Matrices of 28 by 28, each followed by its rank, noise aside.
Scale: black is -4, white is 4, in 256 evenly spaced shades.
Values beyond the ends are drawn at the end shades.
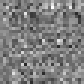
six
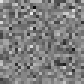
eight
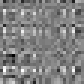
two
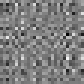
two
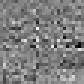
four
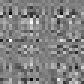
three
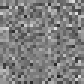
eight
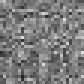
six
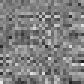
four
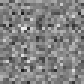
eight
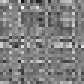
three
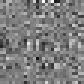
four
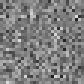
eight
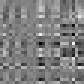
two
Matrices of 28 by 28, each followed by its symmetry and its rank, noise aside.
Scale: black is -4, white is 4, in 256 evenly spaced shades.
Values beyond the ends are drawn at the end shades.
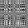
antisymmetric, rank two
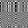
no symmetry, rank one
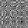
symmetric, rank three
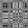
symmetric, rank one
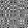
symmetric, rank two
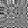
antisymmetric, rank two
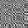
no symmetry, rank two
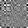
no symmetry, rank two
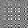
symmetric, rank one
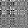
antisymmetric, rank two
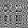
no symmetry, rank two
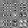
symmetric, rank two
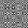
no symmetry, rank two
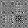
symmetric, rank three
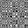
symmetric, rank two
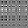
no symmetry, rank one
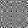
symmetric, rank two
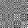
symmetric, rank two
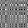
no symmetry, rank one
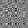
no symmetry, rank two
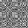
symmetric, rank three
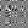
no symmetry, rank two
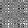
no symmetry, rank two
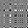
symmetric, rank one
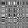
no symmetry, rank two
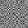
symmetric, rank two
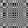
symmetric, rank one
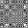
symmetric, rank two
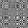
symmetric, rank one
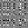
antisymmetric, rank two
